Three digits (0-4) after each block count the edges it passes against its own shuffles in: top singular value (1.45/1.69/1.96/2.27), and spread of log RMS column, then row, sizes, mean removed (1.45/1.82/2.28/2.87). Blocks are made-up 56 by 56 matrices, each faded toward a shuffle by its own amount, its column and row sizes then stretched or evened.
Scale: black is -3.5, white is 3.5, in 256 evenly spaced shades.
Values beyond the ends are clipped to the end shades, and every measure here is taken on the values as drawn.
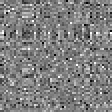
4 0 2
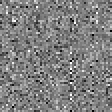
1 3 1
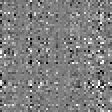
3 4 3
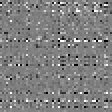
4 3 4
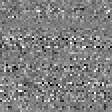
1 0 4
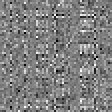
4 4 1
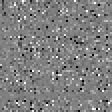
0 1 2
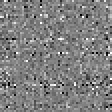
0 3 3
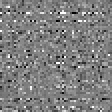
3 2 4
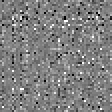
2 3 1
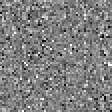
1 1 0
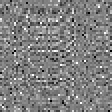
4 1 0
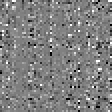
0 4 2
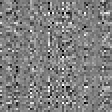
4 4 2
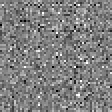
1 2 1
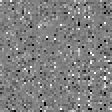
1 2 0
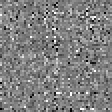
1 3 2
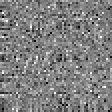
3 0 0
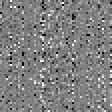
1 4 0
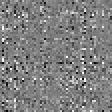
0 4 3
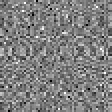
4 0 0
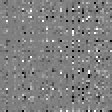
0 4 3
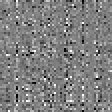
3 4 2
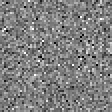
0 0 0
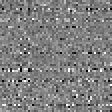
2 1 4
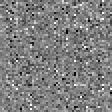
0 2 0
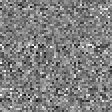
1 0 3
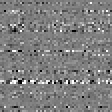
3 1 4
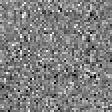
2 0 0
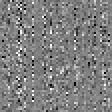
1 4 0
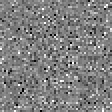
2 1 0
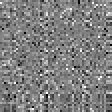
4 1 0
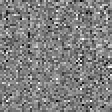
2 2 1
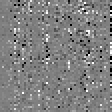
2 4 1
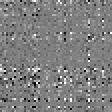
1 4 4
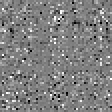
1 3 3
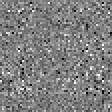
1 2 2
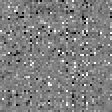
1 2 2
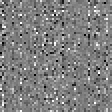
2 4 1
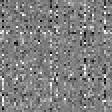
2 4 2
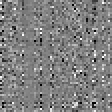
2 4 2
